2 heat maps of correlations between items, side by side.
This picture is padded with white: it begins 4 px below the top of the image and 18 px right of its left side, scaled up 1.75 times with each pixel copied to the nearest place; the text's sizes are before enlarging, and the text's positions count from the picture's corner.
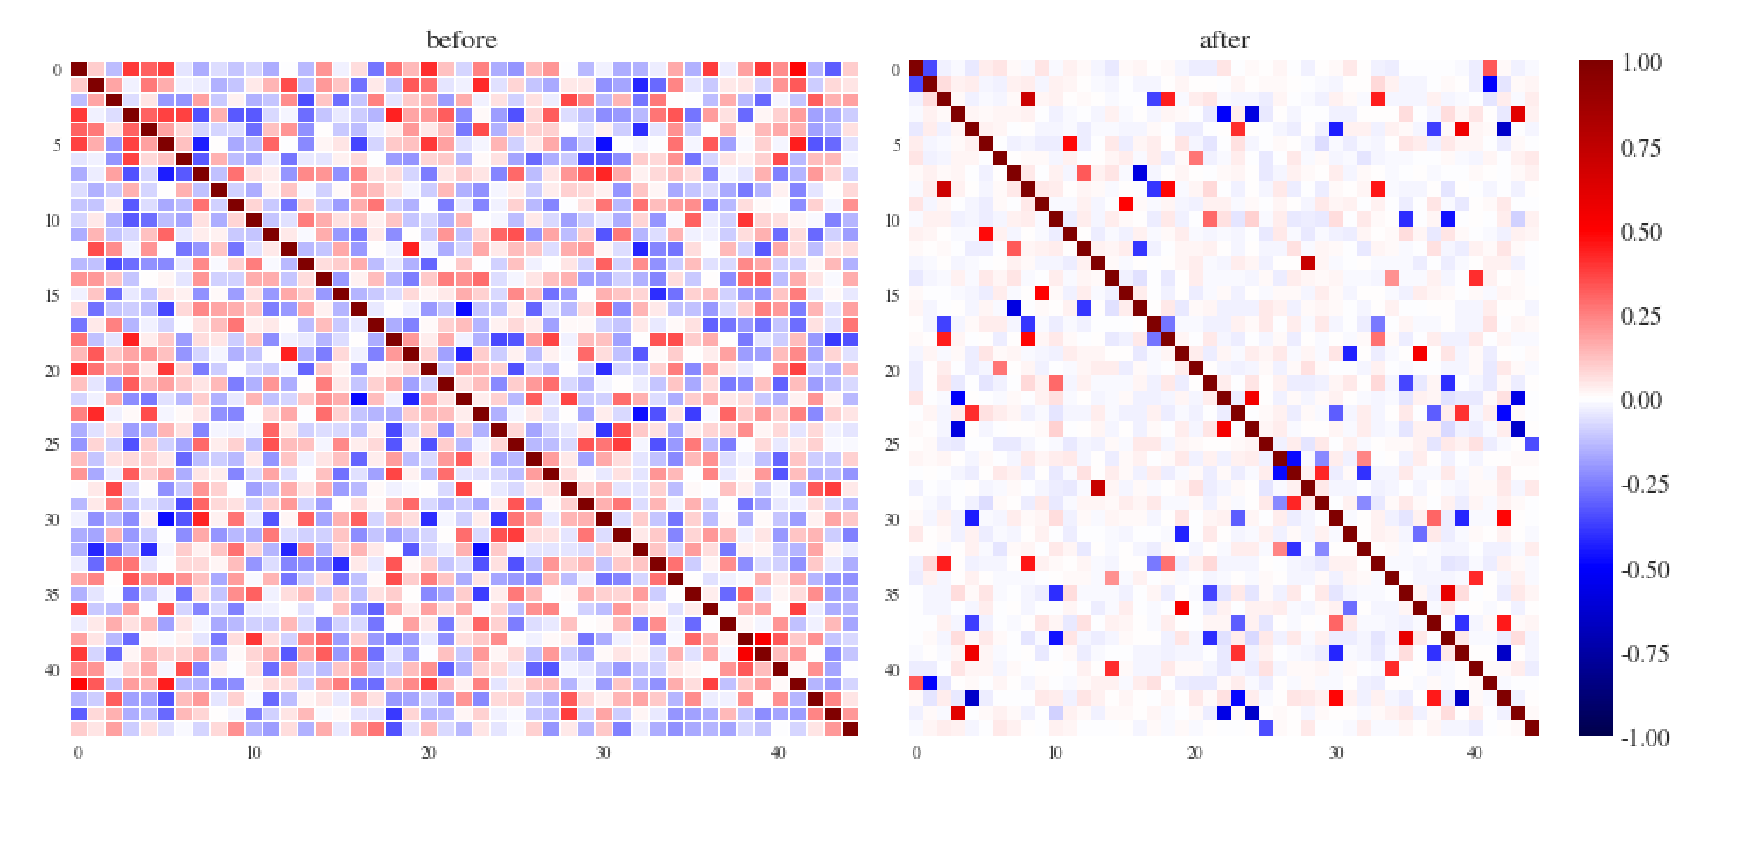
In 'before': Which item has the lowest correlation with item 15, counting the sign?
33
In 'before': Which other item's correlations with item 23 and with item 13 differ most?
32
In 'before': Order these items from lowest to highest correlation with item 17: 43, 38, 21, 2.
38, 43, 21, 2
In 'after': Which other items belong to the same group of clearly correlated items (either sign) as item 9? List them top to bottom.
15
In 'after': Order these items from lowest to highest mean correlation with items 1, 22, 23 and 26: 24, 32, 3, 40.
3, 40, 32, 24
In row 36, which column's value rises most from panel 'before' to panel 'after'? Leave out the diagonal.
19
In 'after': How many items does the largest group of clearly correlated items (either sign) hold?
6
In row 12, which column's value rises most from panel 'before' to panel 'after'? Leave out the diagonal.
7
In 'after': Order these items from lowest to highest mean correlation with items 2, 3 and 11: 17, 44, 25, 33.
17, 25, 44, 33
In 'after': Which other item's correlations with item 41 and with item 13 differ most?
28
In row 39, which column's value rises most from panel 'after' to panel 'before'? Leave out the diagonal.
42
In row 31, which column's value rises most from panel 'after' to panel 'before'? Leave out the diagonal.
36
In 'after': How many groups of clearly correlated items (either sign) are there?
14
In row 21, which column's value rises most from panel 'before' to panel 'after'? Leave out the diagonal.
10
